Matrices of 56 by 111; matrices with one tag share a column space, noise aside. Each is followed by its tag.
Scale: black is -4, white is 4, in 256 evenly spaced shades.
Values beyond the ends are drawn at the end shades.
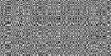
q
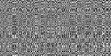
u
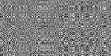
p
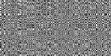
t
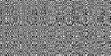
q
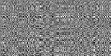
p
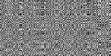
t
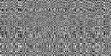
u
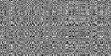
q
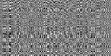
u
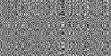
t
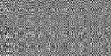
u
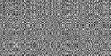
t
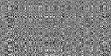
p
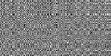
t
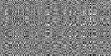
q
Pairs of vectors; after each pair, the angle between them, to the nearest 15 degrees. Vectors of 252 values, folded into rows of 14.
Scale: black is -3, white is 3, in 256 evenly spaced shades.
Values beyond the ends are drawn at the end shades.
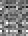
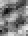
105 degrees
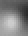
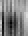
135 degrees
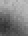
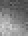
165 degrees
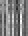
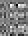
90 degrees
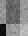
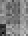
30 degrees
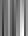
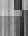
135 degrees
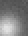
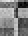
90 degrees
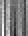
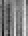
150 degrees
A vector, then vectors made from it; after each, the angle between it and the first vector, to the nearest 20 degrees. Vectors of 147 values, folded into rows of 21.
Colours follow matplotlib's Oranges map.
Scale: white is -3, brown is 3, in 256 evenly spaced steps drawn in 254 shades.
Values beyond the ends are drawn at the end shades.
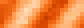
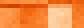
100 degrees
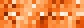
60 degrees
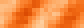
160 degrees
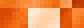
100 degrees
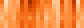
120 degrees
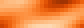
80 degrees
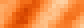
160 degrees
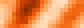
160 degrees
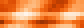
40 degrees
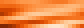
80 degrees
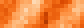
20 degrees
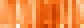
60 degrees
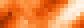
60 degrees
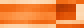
80 degrees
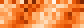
140 degrees
